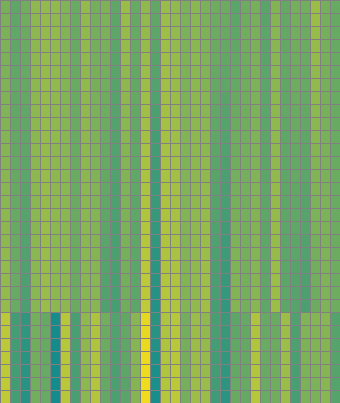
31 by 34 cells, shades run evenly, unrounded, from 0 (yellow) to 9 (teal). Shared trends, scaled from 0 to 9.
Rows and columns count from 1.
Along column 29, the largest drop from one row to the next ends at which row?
25
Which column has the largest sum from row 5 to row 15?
16
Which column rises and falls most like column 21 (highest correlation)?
17
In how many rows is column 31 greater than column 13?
24
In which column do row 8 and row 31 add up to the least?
15
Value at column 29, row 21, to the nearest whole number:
6
